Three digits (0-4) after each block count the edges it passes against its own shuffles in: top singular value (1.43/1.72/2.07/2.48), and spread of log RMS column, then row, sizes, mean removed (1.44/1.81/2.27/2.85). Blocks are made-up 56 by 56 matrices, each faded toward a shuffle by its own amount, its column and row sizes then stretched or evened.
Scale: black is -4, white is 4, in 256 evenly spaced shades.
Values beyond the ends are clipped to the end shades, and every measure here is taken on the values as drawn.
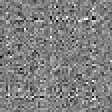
3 2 2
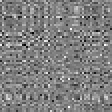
4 0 3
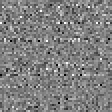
1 0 3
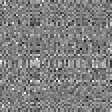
4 1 2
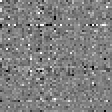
1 2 3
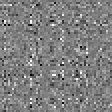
3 3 3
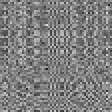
4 3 3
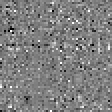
0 2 2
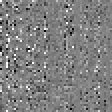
0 4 0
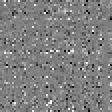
0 3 3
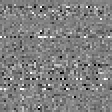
0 0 4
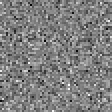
2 0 1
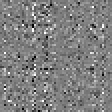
1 4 2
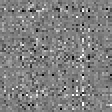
1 3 3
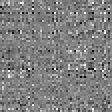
3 3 3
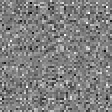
3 1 1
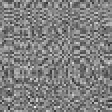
4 0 0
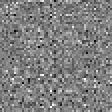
3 2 1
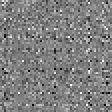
1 3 3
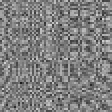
4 1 2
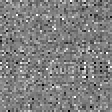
2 0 2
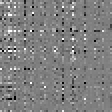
3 4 3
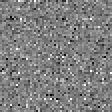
0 0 2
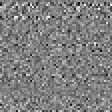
3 0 3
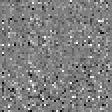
0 2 2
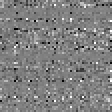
0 2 4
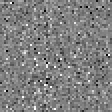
0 1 0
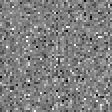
2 1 0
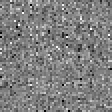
0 2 1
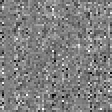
0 4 1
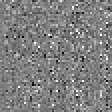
1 3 1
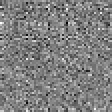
3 2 2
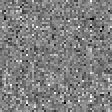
1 2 2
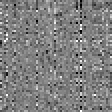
3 4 0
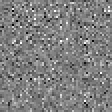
2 2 1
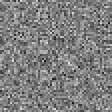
2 0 0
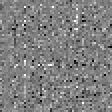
1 3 2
